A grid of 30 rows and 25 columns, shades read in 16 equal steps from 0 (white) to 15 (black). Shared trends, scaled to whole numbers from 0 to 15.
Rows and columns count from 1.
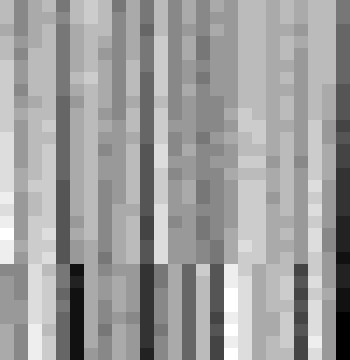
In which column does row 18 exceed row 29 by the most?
17
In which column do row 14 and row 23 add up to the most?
25
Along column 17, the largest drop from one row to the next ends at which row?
23
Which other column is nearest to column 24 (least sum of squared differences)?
8
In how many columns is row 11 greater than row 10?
5
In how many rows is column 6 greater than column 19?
27
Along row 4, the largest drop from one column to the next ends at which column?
12
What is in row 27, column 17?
1
